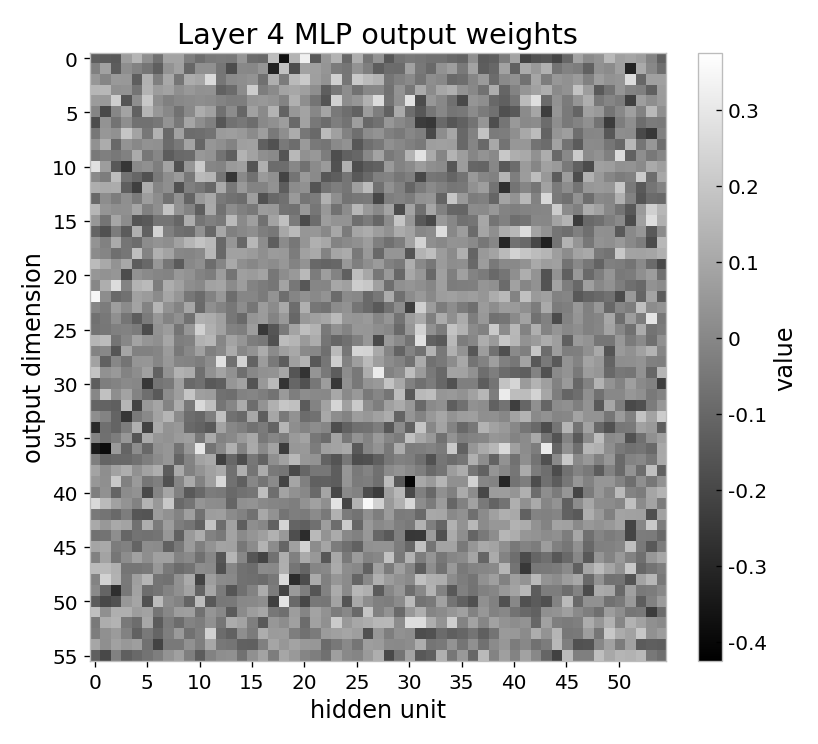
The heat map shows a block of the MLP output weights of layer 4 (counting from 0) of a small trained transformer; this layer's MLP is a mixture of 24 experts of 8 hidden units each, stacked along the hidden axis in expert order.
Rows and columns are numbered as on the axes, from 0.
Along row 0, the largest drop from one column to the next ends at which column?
18
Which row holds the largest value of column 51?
2
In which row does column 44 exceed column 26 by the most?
53
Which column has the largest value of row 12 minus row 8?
50
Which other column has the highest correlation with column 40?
39
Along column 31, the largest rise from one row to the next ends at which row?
45
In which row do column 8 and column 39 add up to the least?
12
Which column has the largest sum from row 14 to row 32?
31
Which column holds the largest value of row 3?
15
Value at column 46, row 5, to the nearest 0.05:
-0.1
